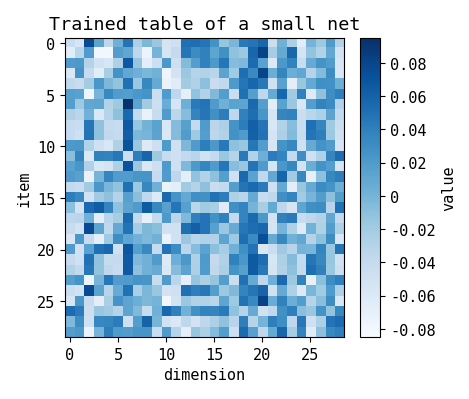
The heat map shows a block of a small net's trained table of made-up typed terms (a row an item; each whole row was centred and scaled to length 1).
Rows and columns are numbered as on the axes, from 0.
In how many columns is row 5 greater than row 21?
17
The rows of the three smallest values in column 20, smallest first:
20, 26, 15
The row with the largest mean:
16
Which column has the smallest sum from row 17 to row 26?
21
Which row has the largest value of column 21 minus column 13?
27
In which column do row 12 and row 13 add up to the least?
2
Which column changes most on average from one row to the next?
10
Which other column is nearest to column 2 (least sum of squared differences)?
12
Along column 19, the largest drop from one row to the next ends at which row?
11
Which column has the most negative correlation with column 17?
22
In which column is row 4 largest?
19
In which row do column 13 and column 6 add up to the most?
6
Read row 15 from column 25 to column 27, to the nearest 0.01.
0 0.02 -0.01
